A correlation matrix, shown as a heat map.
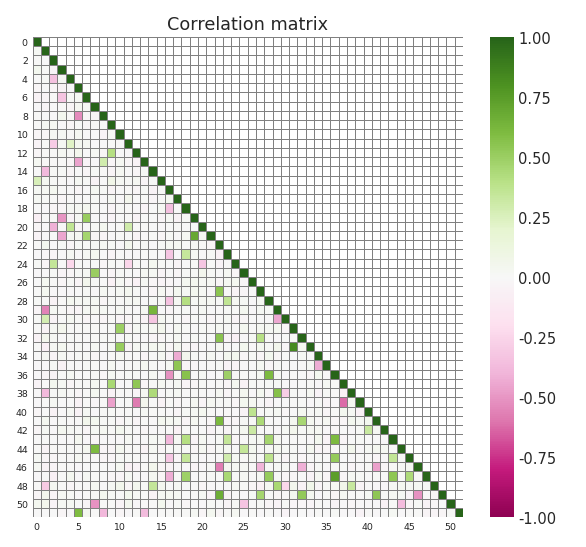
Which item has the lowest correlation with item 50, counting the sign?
7
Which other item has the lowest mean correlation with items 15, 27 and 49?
46
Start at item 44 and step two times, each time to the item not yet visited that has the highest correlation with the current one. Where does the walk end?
25
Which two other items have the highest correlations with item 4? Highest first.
20, 11
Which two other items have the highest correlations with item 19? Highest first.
21, 6
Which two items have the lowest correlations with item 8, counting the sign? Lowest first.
5, 51
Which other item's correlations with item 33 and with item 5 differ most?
31
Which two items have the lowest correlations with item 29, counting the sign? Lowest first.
1, 30
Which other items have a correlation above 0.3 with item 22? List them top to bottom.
27, 32, 41, 49
